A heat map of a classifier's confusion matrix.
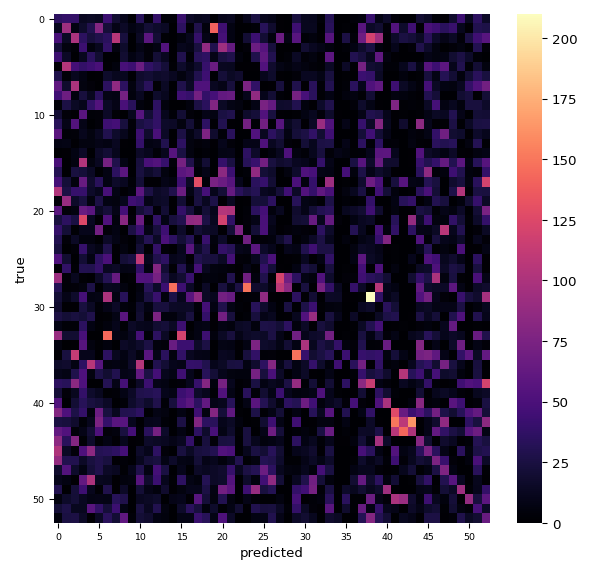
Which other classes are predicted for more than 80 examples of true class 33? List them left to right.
0, 6, 15
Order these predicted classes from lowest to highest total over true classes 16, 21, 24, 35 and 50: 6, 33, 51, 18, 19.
19, 51, 18, 6, 33
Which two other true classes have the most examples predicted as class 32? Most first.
11, 28
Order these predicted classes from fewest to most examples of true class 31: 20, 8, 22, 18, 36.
22, 36, 18, 8, 20
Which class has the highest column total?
0
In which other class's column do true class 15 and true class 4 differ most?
3
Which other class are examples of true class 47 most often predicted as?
25
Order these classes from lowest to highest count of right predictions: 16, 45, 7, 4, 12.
4, 12, 16, 45, 7
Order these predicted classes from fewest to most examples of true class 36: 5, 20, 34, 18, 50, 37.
50, 20, 18, 34, 5, 37
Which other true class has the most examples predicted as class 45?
16
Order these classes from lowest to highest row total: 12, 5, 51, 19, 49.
19, 51, 12, 49, 5
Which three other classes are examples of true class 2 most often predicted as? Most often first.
38, 7, 39
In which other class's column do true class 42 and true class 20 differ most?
43
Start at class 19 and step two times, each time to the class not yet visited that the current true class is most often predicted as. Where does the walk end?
5
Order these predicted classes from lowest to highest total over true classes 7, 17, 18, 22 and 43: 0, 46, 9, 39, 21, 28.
28, 9, 46, 21, 39, 0
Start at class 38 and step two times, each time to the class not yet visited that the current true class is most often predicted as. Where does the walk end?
8
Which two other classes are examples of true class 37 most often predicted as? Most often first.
42, 24
